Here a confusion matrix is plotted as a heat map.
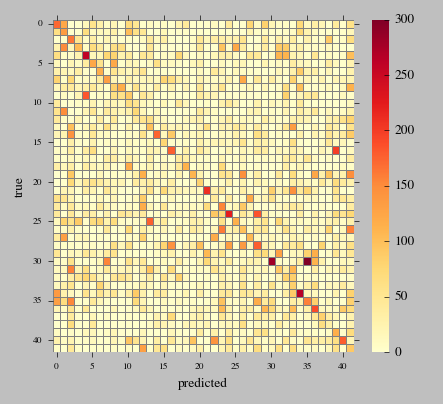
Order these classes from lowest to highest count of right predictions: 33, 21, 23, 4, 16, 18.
33, 18, 23, 16, 21, 4
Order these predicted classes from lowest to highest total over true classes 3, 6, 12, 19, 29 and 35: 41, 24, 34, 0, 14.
14, 24, 34, 0, 41
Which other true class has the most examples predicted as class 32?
4
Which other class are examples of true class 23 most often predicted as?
12
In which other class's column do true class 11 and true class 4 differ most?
1
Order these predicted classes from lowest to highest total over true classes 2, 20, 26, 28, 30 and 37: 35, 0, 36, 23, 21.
0, 21, 36, 23, 35
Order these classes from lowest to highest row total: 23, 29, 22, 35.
22, 23, 29, 35
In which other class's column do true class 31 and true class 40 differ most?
2
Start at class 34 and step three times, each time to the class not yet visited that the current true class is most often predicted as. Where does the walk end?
10
